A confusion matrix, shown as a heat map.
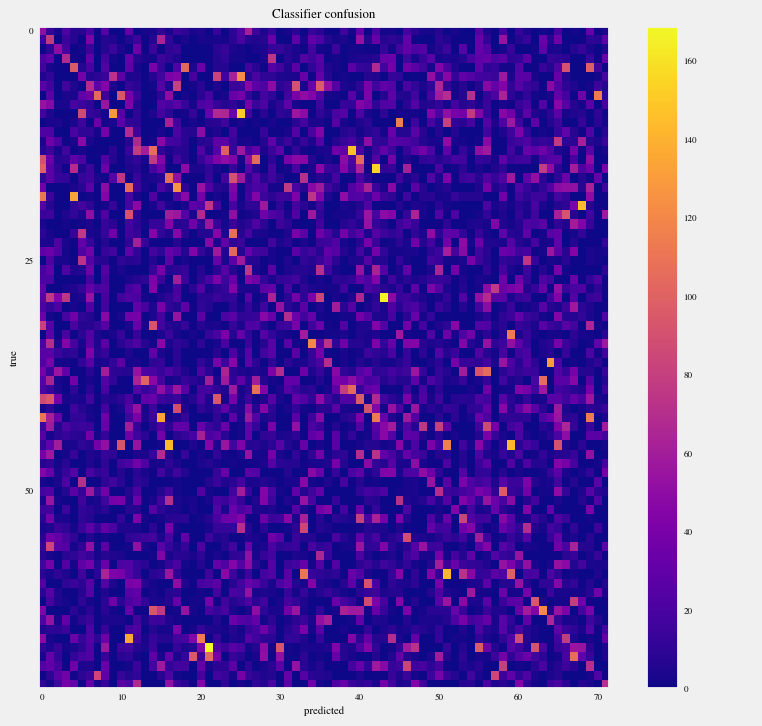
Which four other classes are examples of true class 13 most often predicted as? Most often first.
39, 14, 23, 12
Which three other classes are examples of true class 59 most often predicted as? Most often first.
51, 33, 53
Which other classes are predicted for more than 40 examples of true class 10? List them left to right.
16, 45, 51, 59
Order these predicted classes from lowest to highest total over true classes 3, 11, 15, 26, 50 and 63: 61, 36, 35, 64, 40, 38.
36, 64, 38, 61, 40, 35
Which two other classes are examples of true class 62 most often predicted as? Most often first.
41, 67
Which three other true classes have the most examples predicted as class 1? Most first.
40, 56, 29
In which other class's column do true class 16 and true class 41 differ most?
24
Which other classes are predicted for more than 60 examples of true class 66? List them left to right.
11, 20, 44, 60
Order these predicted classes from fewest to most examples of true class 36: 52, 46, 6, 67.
67, 46, 6, 52
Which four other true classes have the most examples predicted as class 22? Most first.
40, 5, 9, 24
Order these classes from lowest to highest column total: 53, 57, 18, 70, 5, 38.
70, 57, 18, 38, 5, 53
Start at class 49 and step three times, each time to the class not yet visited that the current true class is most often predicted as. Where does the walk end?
61
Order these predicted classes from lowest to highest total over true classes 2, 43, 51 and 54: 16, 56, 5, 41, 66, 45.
41, 5, 66, 45, 16, 56
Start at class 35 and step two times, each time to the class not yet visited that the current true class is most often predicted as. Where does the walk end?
32
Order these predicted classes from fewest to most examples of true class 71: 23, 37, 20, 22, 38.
22, 23, 37, 38, 20
